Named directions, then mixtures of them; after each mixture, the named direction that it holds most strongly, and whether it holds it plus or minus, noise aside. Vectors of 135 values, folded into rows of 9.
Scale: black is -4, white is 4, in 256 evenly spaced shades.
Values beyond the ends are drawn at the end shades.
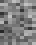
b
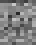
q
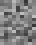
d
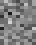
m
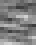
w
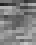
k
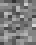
d, minus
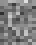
q, minus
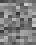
q, plus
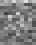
q, minus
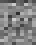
q, plus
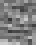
w, plus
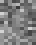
b, minus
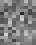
d, minus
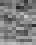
w, plus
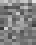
q, minus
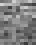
k, minus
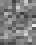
d, minus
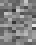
d, minus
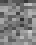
q, plus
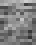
k, minus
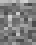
q, minus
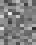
m, minus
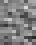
w, minus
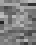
k, minus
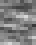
w, plus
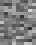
d, plus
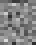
q, plus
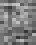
k, minus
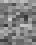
q, minus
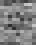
q, plus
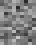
d, plus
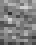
w, minus
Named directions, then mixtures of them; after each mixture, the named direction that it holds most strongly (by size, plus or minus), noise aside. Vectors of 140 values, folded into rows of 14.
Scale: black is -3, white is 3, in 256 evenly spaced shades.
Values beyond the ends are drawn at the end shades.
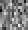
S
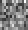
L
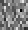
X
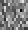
X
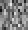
S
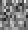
L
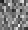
X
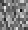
X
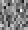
X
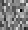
X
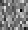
X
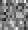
L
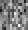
S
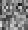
L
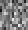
S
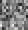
L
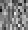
S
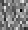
X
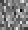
X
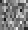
X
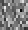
X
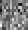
S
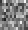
L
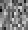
S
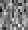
S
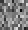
X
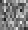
X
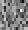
X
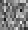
X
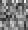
L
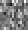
S
